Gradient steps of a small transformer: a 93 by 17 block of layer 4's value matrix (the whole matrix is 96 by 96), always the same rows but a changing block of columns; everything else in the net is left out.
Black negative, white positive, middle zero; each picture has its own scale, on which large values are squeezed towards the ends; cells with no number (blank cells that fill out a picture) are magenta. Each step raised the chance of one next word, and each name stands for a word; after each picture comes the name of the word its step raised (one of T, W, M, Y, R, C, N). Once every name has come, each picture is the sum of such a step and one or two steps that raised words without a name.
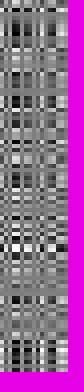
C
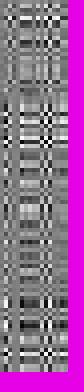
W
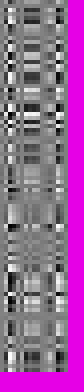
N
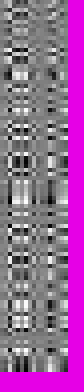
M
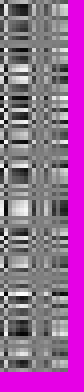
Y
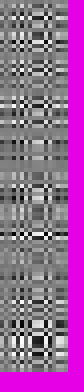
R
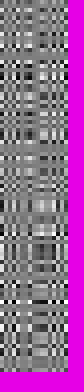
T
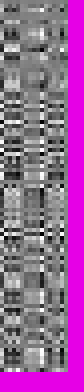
C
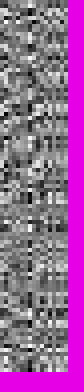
N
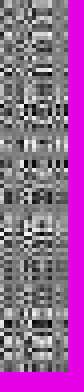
R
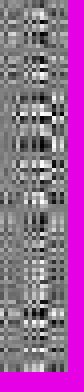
T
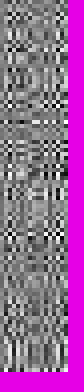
C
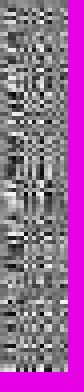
T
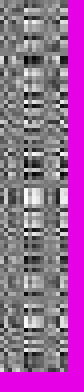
M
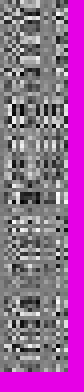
M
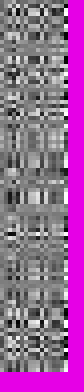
R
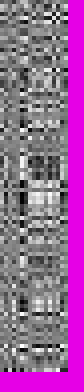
M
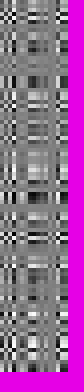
R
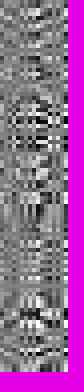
W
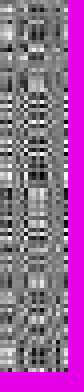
C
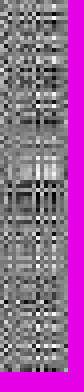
T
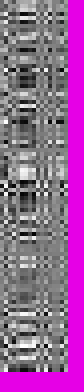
R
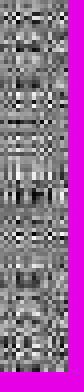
R
